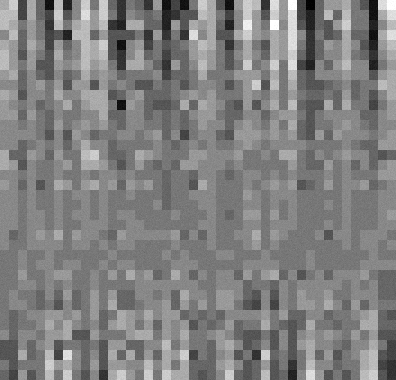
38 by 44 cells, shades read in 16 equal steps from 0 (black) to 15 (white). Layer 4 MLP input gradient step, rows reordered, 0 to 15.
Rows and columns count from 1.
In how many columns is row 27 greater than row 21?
15
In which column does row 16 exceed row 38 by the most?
33
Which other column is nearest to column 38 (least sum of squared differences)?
40
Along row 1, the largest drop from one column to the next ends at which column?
34
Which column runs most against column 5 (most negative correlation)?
23
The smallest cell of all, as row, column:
1, 35
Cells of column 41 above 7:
17
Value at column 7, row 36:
4
